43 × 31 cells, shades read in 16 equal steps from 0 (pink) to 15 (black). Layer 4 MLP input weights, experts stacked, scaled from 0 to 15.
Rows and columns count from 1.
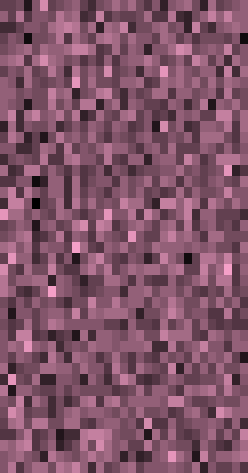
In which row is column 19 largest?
40
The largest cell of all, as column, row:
5, 19
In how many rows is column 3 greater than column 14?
20
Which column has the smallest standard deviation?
15
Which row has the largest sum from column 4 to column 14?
35
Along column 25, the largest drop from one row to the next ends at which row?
43
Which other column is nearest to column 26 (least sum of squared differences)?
12
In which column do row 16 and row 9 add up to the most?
30
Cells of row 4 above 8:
9
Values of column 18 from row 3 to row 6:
8 7 7 6
